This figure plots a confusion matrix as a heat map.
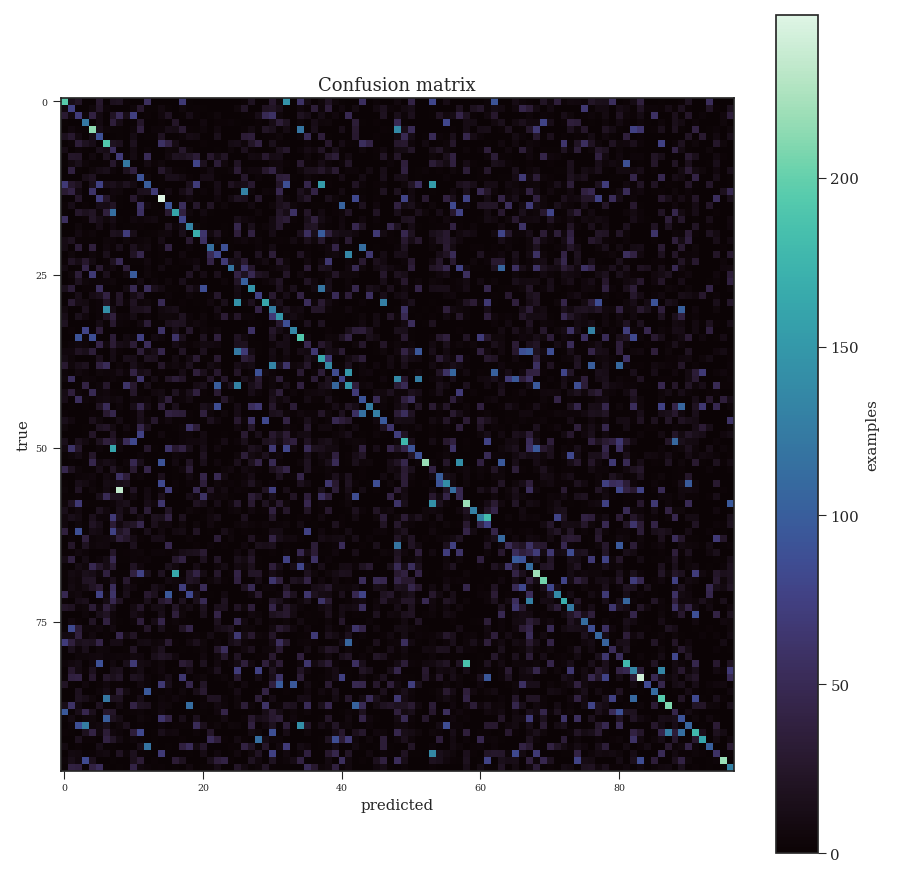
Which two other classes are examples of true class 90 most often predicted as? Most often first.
34, 3
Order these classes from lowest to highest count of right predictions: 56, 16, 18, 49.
56, 18, 16, 49
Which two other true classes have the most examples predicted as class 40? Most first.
15, 83
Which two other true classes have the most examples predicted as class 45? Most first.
55, 19
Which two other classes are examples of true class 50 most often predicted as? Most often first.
7, 68
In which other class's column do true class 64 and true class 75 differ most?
48
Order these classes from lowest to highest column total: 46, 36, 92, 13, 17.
13, 92, 36, 46, 17
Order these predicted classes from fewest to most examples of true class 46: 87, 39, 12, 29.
12, 87, 39, 29
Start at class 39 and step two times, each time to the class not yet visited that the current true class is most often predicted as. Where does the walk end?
25
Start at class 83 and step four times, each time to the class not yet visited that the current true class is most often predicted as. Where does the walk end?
6
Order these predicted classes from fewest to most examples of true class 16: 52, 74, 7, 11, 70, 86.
52, 86, 74, 11, 70, 7
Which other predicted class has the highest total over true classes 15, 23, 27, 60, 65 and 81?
61
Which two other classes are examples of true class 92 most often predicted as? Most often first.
28, 39
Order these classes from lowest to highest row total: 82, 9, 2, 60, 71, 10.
10, 9, 2, 60, 82, 71
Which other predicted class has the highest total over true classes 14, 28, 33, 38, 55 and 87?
76
